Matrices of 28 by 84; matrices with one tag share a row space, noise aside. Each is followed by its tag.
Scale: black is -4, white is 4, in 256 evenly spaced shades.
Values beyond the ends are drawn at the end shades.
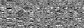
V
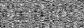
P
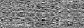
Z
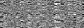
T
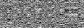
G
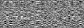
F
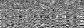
P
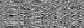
F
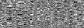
V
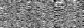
T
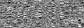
G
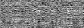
Z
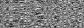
F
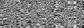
T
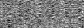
G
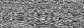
Z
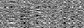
F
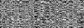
P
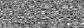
Z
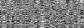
P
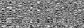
V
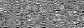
T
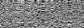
Z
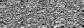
T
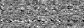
Z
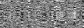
T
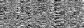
T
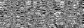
T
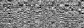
G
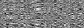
F
